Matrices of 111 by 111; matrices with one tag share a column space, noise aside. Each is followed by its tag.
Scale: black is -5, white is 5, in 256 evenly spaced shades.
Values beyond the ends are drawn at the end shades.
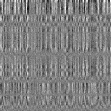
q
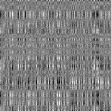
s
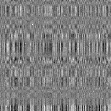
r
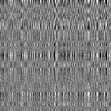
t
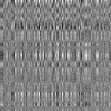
t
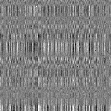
r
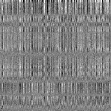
q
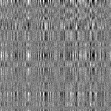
t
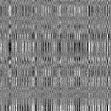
r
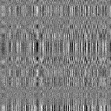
r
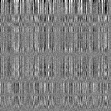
q
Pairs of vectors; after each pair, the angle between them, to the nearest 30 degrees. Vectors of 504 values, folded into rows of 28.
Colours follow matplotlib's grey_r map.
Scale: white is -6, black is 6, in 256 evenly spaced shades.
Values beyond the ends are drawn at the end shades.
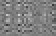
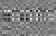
90 degrees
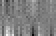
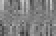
90 degrees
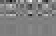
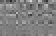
30 degrees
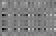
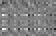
150 degrees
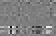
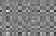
90 degrees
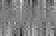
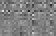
60 degrees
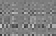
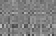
30 degrees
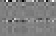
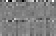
30 degrees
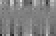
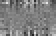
120 degrees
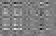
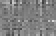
120 degrees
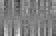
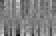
150 degrees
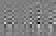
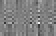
150 degrees
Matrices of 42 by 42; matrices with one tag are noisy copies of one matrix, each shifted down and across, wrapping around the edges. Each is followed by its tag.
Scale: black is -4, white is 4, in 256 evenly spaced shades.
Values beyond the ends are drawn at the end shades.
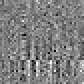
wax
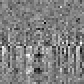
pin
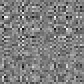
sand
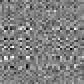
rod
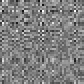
sand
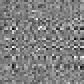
rod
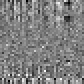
pin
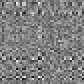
rod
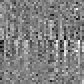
wax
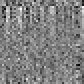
wax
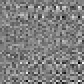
rod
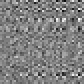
rod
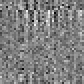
wax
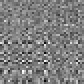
rod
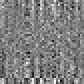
wax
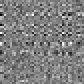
rod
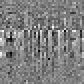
pin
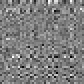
rod
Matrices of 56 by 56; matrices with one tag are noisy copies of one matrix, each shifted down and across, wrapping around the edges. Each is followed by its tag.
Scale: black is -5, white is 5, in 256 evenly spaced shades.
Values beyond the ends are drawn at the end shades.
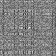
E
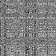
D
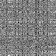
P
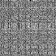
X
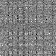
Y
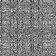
P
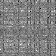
P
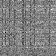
P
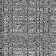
P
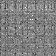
X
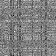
D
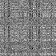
D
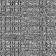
E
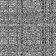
D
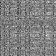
P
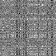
D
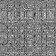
X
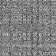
Y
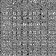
Y
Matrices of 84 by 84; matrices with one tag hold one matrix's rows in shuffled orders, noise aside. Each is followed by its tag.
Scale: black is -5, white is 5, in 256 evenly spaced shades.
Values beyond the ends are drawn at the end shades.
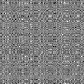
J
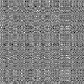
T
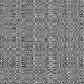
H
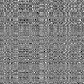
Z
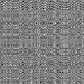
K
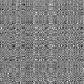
H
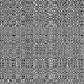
H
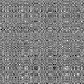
J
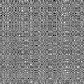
J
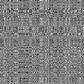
Z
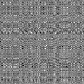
K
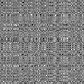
K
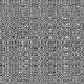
J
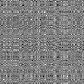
K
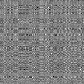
Z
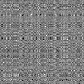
K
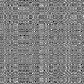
Z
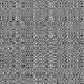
H
